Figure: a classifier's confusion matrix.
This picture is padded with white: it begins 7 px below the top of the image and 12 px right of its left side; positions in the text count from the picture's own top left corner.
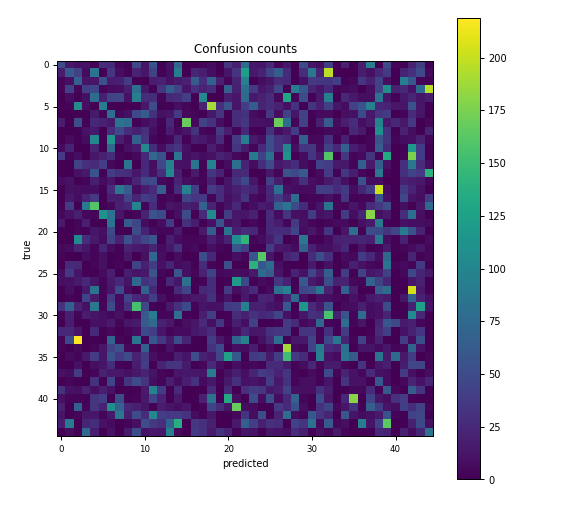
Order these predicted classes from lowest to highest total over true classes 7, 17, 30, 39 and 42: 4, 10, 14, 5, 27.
5, 10, 14, 4, 27
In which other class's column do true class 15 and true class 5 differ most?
38
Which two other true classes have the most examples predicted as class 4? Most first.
17, 9
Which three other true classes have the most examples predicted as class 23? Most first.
24, 11, 5
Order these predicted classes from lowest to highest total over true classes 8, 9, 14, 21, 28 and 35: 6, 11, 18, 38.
18, 11, 6, 38
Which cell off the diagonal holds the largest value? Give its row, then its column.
33, 2
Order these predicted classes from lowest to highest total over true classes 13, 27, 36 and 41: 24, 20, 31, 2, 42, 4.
24, 20, 2, 31, 4, 42
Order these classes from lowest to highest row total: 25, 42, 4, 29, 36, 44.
36, 44, 25, 42, 4, 29
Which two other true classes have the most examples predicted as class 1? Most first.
43, 29
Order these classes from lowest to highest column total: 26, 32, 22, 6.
26, 6, 22, 32
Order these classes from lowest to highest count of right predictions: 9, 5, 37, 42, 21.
37, 42, 9, 5, 21
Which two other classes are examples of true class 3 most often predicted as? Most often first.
44, 39
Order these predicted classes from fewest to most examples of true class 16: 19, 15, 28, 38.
19, 15, 38, 28
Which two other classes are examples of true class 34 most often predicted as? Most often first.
27, 31
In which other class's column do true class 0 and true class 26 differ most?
21
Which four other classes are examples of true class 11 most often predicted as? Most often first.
42, 32, 39, 27
